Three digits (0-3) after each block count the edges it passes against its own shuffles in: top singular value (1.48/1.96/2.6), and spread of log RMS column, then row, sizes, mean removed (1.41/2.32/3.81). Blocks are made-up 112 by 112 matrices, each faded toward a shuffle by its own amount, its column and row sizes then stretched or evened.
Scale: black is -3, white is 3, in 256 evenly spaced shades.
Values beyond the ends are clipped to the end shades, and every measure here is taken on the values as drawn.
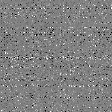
1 1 2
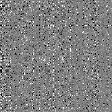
2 2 1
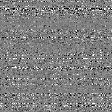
2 1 3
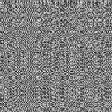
3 0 2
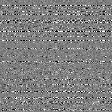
3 1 3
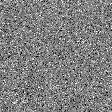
0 0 0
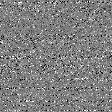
0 0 2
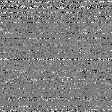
1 0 3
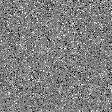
0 1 1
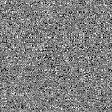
2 0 2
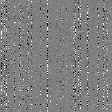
1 3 1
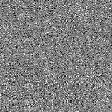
2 0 1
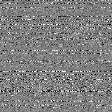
0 0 3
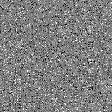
2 0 0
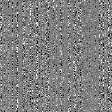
2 3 0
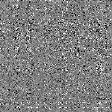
0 2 2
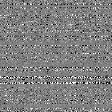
2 2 3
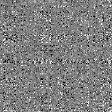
1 2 2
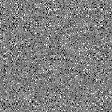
2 1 1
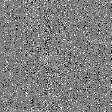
0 2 0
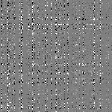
1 3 2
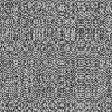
3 0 0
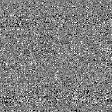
1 1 2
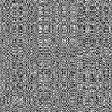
3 2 0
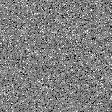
1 0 0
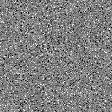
2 0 0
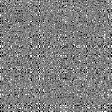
3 2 2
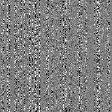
0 3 0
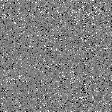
1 1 1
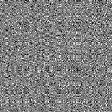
3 1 1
